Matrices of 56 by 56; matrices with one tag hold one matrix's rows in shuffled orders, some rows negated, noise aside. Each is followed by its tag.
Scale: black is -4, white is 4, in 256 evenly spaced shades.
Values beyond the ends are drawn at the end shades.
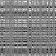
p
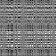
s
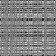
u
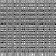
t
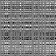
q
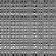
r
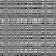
u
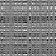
p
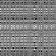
r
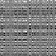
p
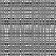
q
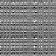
r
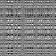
s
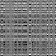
p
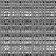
q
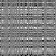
u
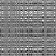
u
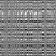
u
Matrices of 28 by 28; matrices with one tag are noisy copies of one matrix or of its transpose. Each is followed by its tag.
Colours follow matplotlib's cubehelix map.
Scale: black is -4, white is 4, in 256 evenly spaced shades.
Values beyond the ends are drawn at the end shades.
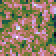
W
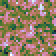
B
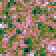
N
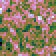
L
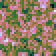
B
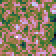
W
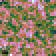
B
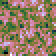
B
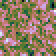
B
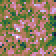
W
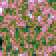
L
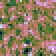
N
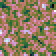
B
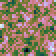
N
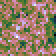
W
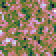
B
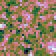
N
